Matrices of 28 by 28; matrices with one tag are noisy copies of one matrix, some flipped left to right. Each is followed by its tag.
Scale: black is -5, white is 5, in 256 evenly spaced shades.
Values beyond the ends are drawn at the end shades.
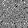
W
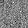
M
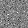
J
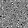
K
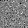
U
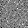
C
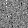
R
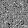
M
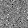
J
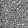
C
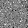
C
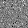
W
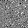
U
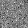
M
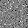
C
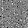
K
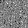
M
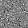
J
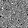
K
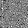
K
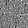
R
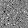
J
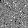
M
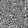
K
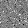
J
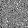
C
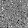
K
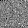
U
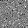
U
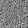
K
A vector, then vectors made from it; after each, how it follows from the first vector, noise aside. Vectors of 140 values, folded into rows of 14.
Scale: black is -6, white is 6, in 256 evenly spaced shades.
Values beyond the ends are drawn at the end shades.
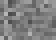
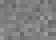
wrapped around, shrunk.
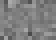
negated, partly zeroed.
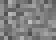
negated.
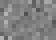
partly zeroed.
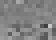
reversed, partly zeroed.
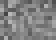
negated.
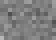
partly zeroed.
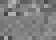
negated, partly zeroed.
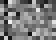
negated, scaled up.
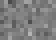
partly zeroed.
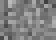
negated.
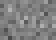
wrapped around, partly zeroed.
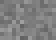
wrapped around, shrunk.
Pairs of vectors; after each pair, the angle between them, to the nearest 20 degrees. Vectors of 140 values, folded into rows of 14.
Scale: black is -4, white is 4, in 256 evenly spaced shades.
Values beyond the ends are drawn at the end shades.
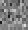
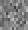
100 degrees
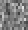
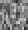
40 degrees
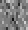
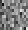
80 degrees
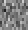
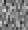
160 degrees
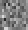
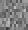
120 degrees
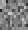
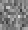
100 degrees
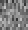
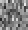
160 degrees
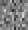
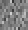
40 degrees
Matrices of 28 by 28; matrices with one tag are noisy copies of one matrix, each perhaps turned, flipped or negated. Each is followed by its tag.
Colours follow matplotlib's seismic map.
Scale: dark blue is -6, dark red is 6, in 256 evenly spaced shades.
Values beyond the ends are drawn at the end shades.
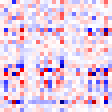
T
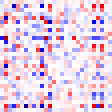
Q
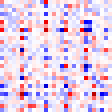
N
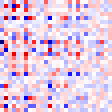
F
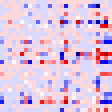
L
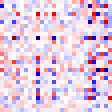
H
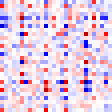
N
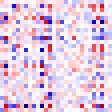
Q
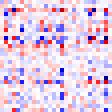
T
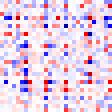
N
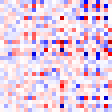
F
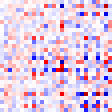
F
